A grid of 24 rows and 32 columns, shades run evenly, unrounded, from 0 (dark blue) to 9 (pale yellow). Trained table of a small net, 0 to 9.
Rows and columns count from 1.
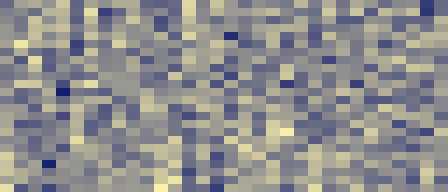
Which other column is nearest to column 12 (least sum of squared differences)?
1
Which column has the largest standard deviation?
14
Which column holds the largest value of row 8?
3
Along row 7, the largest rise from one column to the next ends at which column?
7
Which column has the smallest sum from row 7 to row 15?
5
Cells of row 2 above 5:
15
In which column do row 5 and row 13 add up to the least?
17
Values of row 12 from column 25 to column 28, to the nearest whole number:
7 6 4 6
